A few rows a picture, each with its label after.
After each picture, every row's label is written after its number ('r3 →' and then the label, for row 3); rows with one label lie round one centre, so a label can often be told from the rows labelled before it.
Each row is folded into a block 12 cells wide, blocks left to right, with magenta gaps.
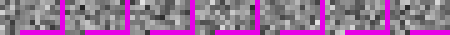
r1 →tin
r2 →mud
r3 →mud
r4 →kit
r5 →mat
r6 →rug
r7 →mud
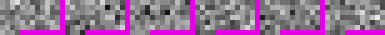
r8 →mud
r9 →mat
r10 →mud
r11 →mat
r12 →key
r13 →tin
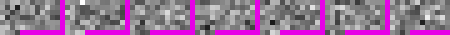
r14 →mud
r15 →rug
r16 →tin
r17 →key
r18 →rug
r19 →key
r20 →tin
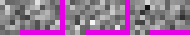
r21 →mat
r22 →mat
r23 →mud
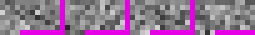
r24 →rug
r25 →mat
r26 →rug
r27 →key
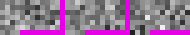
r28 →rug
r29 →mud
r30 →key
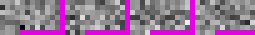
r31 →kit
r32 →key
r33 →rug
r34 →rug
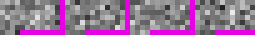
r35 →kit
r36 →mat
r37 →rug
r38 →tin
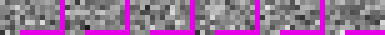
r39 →key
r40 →kit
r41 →mud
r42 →key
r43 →rug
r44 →rug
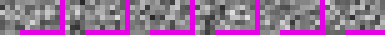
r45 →kit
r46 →tin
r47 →mud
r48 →tin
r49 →rug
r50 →mat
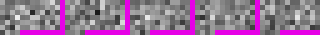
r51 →key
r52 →mat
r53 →key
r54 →key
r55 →tin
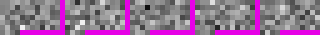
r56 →mud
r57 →mat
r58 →mud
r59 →kit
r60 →key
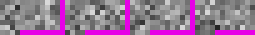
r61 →mud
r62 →key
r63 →mat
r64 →kit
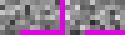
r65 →tin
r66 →tin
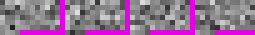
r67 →mud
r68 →tin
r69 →mud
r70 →kit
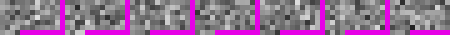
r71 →mat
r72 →rug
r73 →tin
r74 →key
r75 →mat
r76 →key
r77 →kit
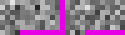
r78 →mud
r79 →key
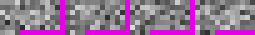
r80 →kit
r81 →key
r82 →key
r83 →tin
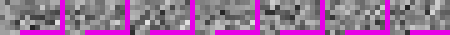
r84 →rug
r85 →mud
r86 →mat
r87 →rug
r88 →mud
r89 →key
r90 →mud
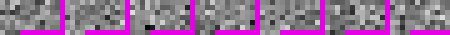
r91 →mud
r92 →rug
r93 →kit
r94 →kit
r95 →rug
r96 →tin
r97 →tin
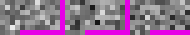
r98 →mat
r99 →tin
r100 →key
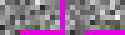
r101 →mat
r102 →tin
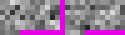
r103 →mud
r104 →kit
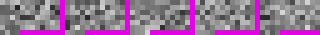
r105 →mud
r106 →mat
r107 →rug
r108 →mud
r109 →key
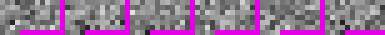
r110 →mat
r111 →kit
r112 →kit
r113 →kit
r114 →rug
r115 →kit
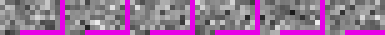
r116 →tin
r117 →kit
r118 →mat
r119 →mat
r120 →rug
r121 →tin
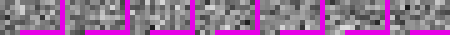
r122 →key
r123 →tin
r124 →kit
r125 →key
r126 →mud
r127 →rug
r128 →mud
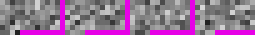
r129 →mat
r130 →rug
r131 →tin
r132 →rug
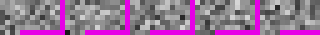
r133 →key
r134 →key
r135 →mat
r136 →tin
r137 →mud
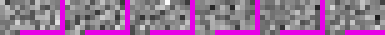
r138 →mat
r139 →mat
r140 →mat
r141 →mud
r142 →kit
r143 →mat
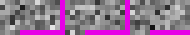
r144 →mat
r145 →key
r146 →kit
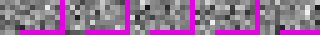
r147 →kit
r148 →mat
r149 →mud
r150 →mud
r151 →kit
